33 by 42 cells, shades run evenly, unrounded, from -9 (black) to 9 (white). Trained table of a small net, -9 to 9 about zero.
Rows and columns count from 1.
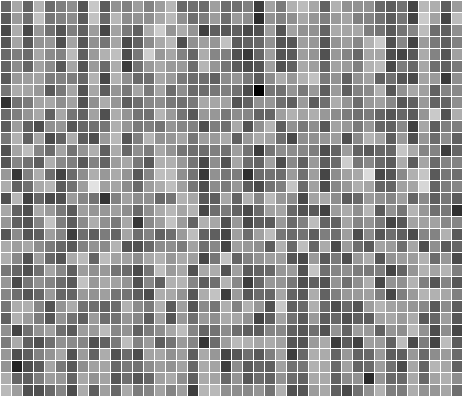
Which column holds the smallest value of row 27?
24
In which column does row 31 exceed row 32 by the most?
34
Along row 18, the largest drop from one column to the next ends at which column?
19
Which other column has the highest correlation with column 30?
23
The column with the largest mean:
15
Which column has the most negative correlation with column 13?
5
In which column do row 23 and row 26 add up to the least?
18
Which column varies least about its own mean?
17
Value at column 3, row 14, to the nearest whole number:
-1
